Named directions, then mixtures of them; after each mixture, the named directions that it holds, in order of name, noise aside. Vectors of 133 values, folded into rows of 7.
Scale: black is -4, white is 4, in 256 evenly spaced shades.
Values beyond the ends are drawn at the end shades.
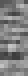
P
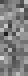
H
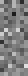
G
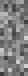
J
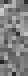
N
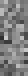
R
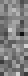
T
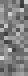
H, R.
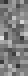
N, R.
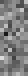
H.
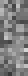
J, R.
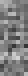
P, R, T.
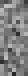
N.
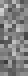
G, N, R.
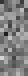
H.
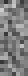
G, H, N.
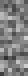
J, P.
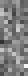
G, J, R.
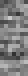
P.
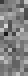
H.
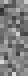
N.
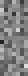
G, J, T.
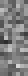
P, R.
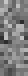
R.
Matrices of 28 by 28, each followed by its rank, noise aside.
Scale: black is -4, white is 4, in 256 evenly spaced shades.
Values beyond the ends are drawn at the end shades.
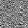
four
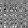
three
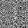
five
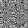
six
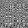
four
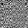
four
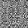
six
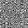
five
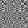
three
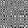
two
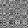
two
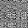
four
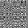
four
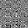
three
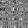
three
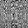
four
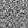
five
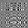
two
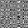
two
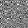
four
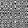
three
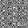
five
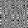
two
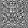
four
